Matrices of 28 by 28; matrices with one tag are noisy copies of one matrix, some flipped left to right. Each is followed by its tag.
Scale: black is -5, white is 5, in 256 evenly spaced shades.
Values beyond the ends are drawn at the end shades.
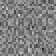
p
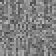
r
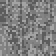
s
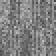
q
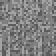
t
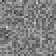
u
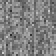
s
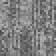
q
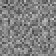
p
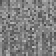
t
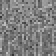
t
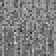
t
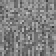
t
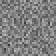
p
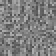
r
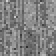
q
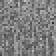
t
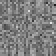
r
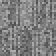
q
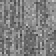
q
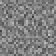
p
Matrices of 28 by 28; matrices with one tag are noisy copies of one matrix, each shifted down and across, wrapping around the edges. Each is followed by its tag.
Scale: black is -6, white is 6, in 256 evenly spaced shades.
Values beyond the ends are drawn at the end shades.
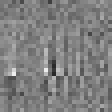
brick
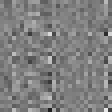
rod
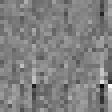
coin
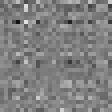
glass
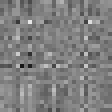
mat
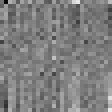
brick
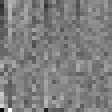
coin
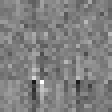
coin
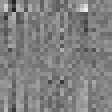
brick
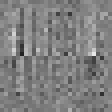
brick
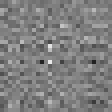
glass
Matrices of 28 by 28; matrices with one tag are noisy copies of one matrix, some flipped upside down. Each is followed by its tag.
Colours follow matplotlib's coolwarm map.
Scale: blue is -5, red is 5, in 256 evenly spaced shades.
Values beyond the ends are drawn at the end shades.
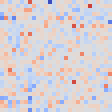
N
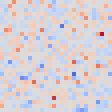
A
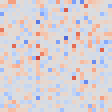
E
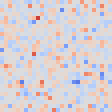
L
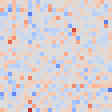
N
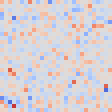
N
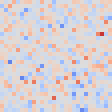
A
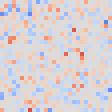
N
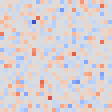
L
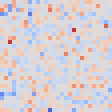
N
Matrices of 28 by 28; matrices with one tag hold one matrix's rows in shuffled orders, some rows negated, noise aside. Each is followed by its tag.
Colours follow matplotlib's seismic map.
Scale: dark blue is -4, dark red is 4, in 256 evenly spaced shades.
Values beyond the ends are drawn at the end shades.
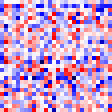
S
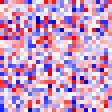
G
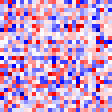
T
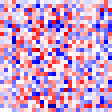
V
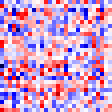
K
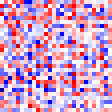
G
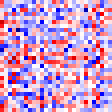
K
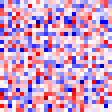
G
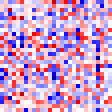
T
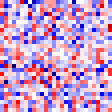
S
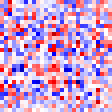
T
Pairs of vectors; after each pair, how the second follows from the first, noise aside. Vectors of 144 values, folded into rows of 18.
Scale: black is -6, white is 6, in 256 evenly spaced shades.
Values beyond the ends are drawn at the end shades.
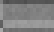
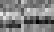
wrapped around, scaled up.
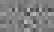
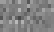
reversed, negated, partly zeroed.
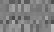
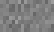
negated, shrunk.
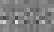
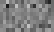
wrapped around, negated.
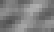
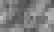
wrapped around, negated.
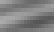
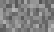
shuffled.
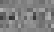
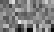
wrapped around, scaled up.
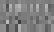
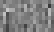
wrapped around, negated.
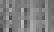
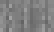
negated, shrunk.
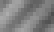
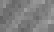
negated, shrunk.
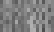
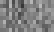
reversed, negated.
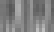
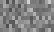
shuffled.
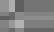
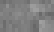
reversed, shrunk.
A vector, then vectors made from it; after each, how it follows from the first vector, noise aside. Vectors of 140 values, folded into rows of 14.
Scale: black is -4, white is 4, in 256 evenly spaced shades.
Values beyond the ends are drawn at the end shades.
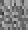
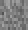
shrunk.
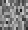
wrapped around, negated.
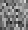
wrapped around, negated.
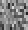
reversed, negated.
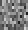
reversed, negated.
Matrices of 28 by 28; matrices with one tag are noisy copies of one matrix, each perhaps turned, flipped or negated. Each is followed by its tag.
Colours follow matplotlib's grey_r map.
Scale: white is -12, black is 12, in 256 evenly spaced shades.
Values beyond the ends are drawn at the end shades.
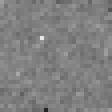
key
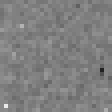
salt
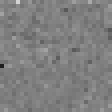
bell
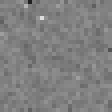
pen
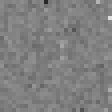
bell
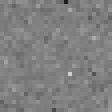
key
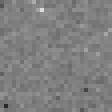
salt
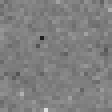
key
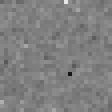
key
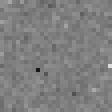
key
